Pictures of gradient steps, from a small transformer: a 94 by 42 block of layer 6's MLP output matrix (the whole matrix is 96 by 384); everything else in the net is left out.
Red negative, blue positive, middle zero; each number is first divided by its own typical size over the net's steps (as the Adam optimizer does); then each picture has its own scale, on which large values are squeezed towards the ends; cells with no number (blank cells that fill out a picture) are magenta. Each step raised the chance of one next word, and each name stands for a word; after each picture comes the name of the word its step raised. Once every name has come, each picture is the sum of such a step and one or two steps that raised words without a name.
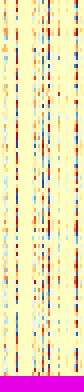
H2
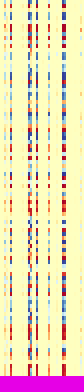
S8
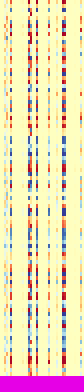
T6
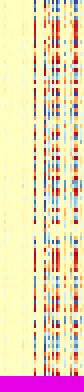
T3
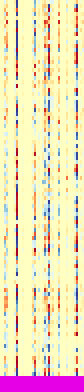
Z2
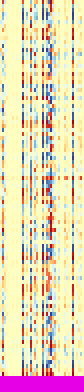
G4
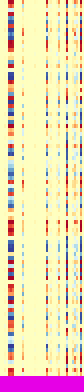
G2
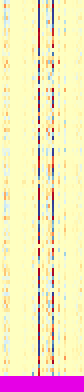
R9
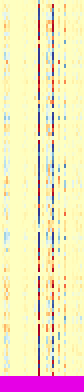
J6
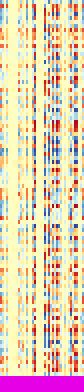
R9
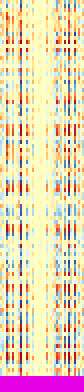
T6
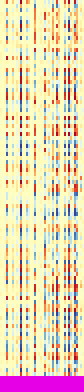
T6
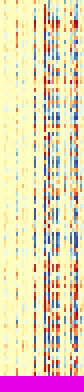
J6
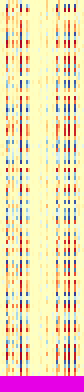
Z2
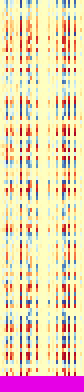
T3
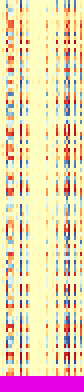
T3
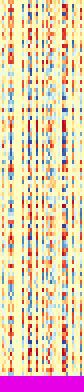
Z2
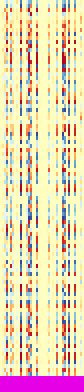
Z2
